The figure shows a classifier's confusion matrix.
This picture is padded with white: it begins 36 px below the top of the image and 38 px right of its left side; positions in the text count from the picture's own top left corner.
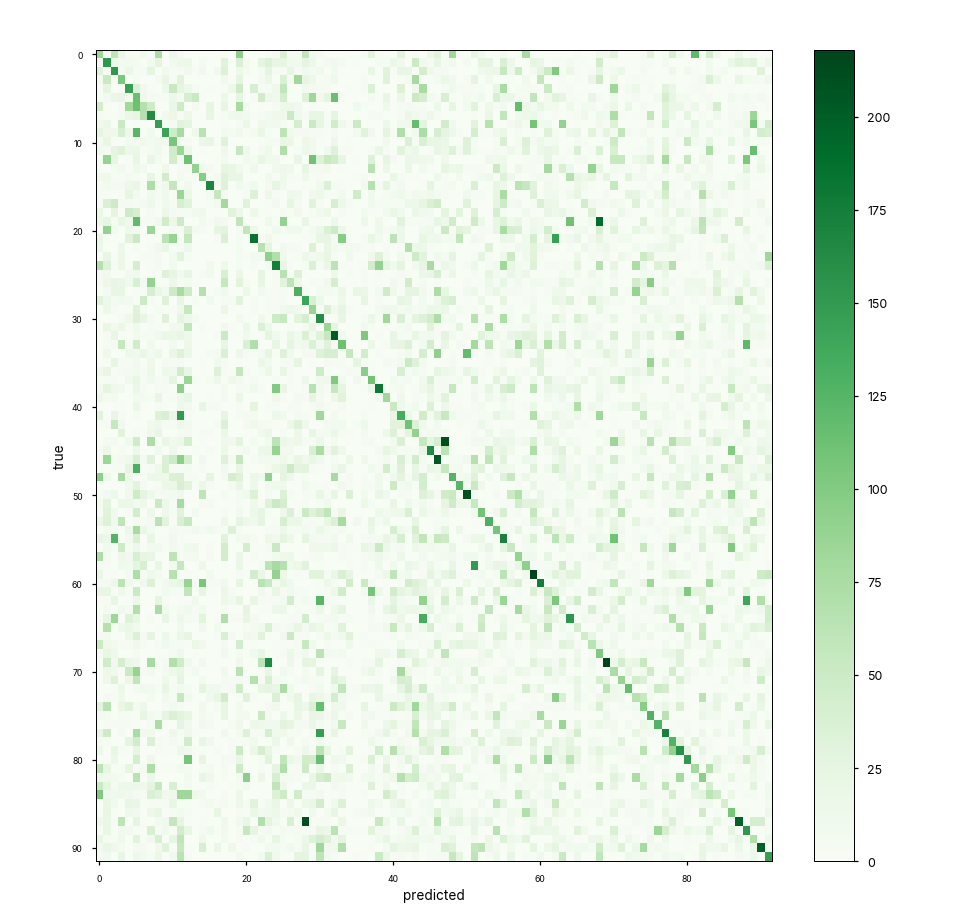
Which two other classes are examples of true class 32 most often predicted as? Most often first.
36, 79
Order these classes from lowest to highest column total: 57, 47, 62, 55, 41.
57, 62, 41, 47, 55
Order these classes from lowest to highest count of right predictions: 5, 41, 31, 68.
31, 68, 5, 41
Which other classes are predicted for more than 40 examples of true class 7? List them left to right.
6, 26, 55, 70, 75, 89
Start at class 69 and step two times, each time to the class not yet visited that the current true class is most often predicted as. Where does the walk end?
91
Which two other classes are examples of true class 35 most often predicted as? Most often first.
75, 42
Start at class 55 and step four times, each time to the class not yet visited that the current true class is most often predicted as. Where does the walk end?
76
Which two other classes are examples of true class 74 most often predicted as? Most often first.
30, 43
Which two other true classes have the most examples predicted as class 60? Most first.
75, 3
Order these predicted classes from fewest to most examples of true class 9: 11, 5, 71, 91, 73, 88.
73, 88, 91, 71, 11, 5
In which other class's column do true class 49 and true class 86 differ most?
58
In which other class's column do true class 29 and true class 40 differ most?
65
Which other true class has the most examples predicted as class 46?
34
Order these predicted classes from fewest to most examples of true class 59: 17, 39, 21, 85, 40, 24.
17, 39, 85, 21, 40, 24
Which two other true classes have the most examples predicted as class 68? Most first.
19, 41
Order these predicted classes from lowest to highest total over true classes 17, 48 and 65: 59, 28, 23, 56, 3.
28, 59, 56, 3, 23
